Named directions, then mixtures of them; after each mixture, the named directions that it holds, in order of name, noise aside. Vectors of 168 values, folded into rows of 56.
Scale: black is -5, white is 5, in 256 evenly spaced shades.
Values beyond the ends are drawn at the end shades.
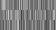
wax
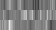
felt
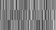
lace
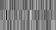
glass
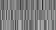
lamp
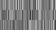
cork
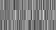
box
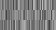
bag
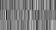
glass.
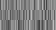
lace, lamp.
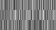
box.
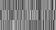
cork.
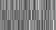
cork, lace.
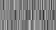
box.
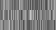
felt, glass, wax.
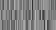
bag, box.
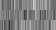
bag, felt, wax.
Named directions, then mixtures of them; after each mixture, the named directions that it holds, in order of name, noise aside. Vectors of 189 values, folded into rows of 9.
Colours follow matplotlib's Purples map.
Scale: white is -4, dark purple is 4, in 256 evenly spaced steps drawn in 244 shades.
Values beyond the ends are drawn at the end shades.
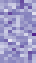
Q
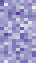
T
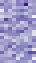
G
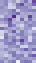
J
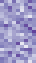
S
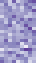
J, S.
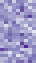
S.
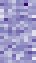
G.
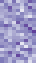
S.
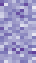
G, T.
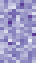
J, Q.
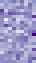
G, Q.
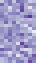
S.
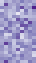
T.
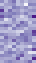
G.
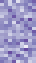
J, S.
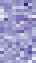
G, S.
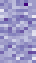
G.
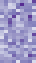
J, Q.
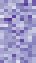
G, J.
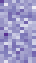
T.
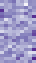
G.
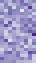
Q, S.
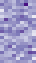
G.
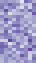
Q.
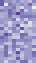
T.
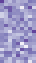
S, T.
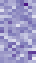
G, Q.
